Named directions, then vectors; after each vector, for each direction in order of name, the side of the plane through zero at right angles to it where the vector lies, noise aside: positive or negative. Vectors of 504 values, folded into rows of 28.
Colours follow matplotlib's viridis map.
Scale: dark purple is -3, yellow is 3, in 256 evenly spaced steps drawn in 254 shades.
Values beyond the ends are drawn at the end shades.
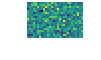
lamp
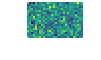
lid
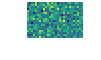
positive, positive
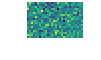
negative, negative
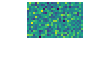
negative, negative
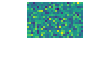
negative, positive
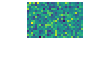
negative, negative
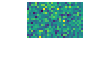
positive, positive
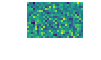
negative, positive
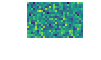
negative, positive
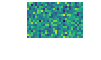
negative, negative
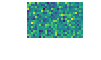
negative, negative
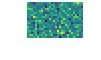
negative, positive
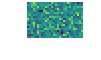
positive, negative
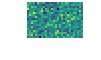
negative, negative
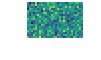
positive, positive
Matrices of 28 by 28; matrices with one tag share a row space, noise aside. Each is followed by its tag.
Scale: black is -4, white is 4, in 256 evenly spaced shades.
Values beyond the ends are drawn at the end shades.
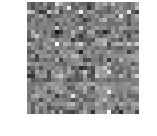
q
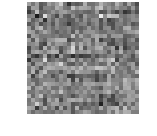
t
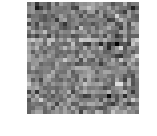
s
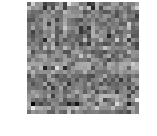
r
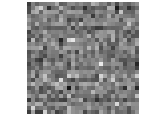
t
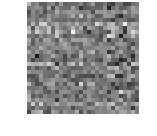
s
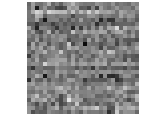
t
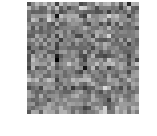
q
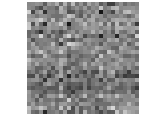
t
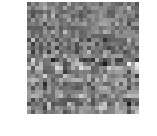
r
